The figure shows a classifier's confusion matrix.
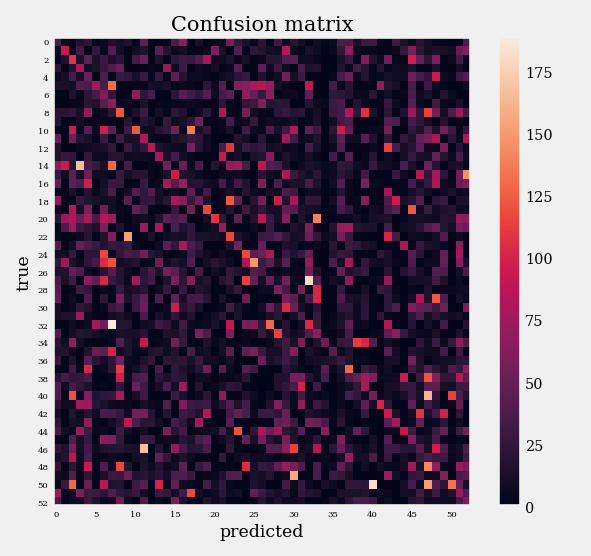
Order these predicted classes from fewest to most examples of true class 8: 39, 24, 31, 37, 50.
31, 50, 24, 37, 39
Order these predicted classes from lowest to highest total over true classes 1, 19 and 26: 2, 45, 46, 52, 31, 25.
31, 46, 25, 52, 2, 45
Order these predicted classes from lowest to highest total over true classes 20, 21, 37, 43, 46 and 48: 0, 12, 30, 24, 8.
12, 0, 24, 30, 8
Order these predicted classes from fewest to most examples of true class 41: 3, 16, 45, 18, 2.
2, 18, 45, 16, 3
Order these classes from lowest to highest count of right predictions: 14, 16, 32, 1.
14, 16, 1, 32
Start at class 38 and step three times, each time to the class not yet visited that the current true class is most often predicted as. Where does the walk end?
45
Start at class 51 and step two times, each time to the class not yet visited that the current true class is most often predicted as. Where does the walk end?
42
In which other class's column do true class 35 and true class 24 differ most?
7
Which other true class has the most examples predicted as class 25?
5
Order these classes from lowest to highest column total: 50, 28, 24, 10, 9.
50, 9, 10, 28, 24
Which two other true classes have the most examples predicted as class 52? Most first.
15, 11
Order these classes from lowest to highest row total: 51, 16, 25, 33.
33, 51, 16, 25
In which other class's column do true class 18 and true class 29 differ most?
22
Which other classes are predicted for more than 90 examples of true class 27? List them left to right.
6, 24, 32
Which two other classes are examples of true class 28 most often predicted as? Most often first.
33, 31
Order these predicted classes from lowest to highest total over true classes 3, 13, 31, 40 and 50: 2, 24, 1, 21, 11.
24, 1, 11, 21, 2
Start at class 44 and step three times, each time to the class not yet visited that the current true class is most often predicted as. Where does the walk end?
4
